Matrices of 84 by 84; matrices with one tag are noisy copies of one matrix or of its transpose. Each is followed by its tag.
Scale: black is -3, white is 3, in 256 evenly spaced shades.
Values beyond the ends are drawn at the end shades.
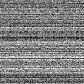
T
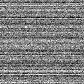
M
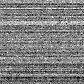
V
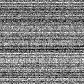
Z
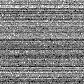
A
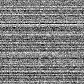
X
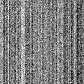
V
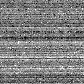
T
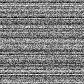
M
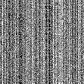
Z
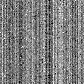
Z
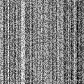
V
